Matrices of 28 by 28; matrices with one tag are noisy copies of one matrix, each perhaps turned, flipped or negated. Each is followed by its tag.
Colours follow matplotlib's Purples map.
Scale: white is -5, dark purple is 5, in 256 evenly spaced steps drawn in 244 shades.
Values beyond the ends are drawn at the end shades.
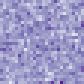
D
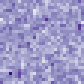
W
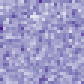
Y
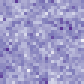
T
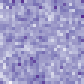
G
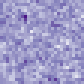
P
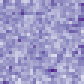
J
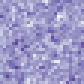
P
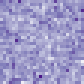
D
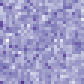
D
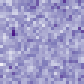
J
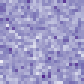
D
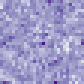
Y
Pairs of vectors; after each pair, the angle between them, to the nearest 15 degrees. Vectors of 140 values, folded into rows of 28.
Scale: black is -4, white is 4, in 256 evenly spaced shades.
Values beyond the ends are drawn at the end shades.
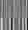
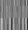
15 degrees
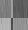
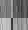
15 degrees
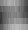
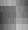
30 degrees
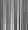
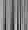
150 degrees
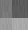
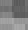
15 degrees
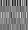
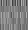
30 degrees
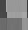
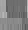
165 degrees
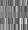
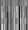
75 degrees
